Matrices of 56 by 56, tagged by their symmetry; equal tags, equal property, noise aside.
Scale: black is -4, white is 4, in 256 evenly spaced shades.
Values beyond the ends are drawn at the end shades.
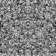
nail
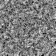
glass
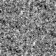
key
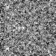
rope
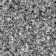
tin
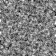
key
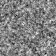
glass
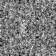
rope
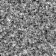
tin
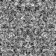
nail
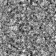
rope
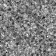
glass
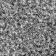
glass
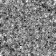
key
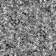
key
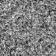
glass
